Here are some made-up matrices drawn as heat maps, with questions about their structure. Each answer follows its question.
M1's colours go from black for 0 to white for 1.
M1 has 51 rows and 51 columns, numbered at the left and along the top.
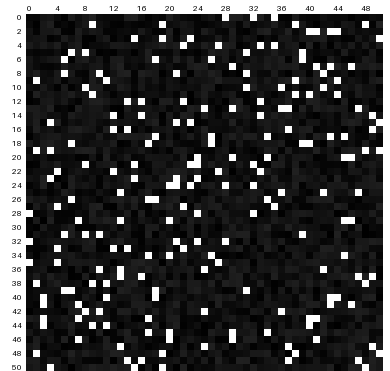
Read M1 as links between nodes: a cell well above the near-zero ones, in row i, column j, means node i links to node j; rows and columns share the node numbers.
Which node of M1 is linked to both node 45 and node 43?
node 17
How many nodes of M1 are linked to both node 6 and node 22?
0
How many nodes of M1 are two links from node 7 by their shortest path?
6
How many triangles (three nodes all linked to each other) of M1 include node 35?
1
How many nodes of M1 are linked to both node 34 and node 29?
2
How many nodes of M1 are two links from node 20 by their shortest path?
9
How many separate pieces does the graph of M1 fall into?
2
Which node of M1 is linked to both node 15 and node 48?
node 50
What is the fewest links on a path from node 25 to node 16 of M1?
3
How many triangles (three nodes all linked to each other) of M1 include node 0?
1
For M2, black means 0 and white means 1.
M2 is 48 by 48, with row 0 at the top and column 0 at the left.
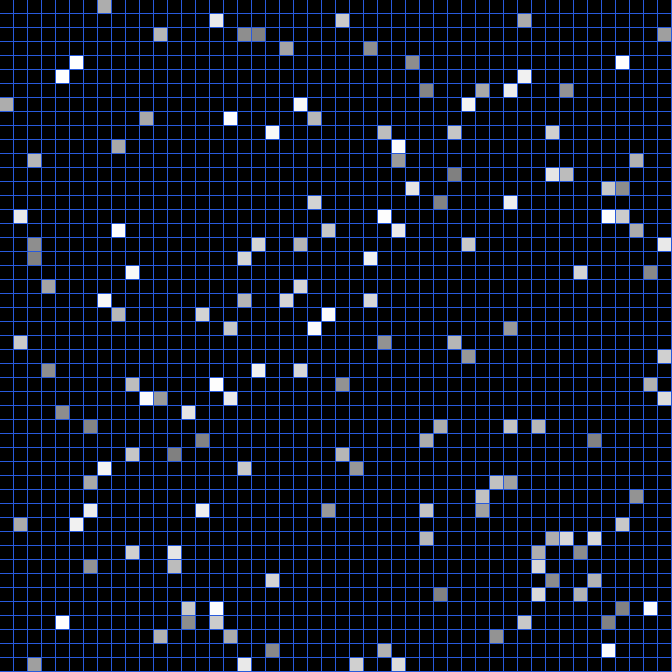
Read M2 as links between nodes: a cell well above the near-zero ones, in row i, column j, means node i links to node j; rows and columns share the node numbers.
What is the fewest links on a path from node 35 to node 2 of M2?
3
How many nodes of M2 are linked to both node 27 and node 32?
2
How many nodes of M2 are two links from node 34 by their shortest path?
5
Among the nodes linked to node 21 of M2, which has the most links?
node 17
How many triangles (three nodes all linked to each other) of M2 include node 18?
1
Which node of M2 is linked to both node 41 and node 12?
node 39
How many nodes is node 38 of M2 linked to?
4
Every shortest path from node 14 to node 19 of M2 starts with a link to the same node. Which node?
node 31
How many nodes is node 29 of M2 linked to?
2
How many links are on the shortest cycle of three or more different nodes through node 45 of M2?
4
